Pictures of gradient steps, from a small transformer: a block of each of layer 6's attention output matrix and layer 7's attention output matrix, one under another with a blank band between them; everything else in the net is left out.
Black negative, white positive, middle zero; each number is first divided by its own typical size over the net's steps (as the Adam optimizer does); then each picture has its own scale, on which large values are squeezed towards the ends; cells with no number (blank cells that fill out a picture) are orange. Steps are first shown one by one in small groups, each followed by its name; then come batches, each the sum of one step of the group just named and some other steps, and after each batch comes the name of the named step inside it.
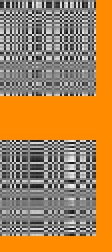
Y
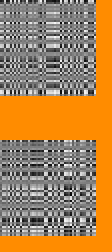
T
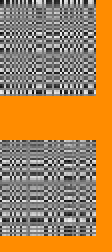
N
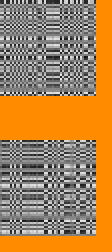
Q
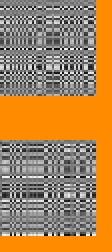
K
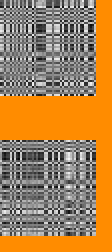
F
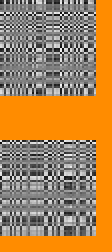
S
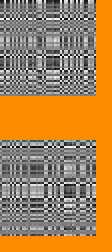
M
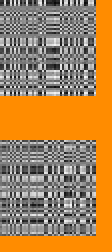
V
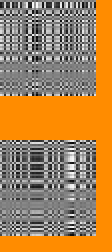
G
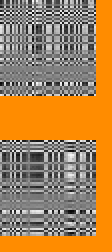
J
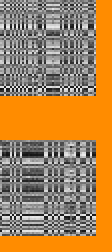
Q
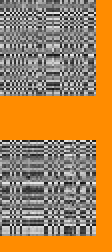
S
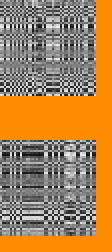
F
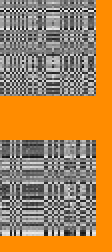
K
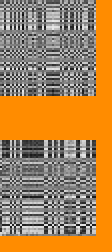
Q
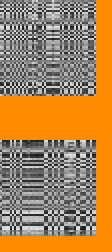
J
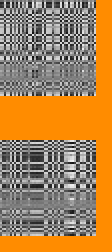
Y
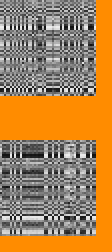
F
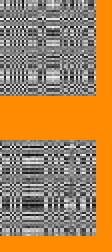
M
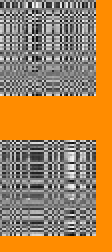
G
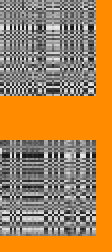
F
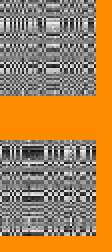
T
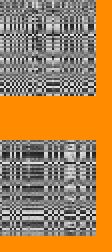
F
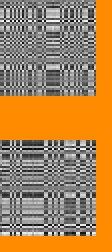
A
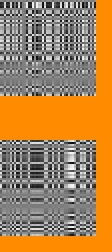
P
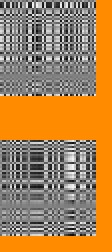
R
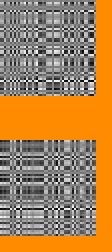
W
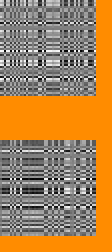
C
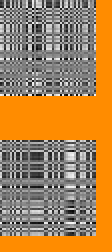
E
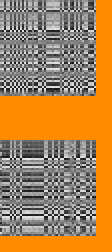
W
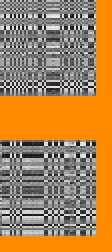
A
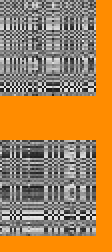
P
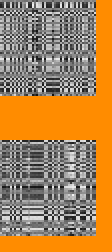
R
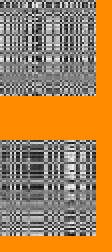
R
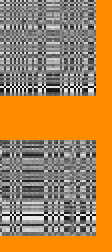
A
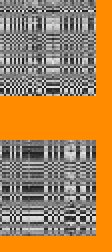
E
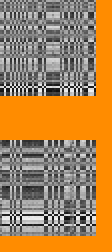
A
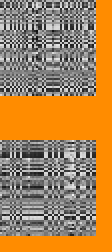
R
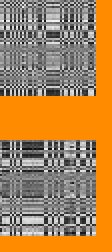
A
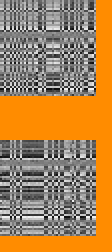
W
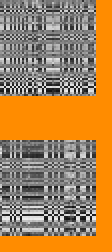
E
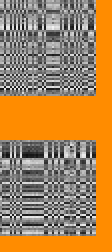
A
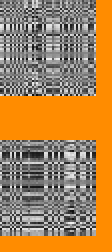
E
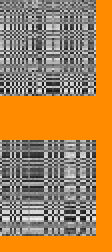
E
